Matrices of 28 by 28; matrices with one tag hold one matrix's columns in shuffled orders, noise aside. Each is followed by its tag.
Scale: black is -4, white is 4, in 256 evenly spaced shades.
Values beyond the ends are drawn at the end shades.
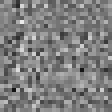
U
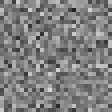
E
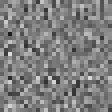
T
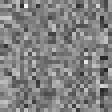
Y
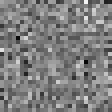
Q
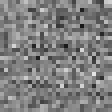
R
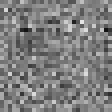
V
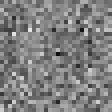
V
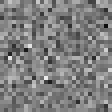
R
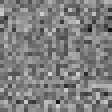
V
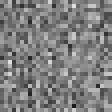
Y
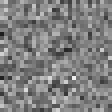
T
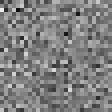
E
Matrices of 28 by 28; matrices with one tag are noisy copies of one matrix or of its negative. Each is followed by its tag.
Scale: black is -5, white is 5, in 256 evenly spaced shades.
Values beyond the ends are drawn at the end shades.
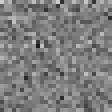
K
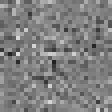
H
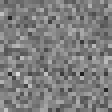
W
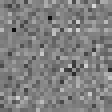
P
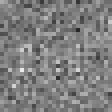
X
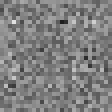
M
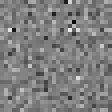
P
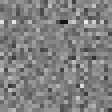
M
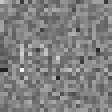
X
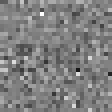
X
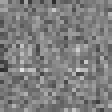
X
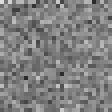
K
